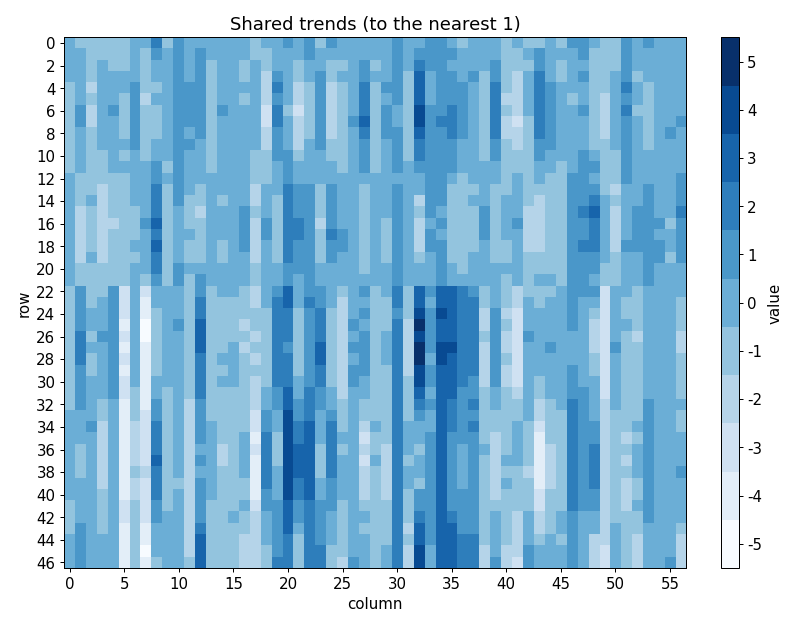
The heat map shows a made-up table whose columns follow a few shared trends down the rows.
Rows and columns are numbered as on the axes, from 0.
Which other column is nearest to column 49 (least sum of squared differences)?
41
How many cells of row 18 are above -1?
32
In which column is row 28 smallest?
7
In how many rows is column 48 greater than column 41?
40
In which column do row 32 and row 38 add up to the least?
5
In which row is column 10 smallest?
39
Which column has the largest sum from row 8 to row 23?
20
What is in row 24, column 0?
-1
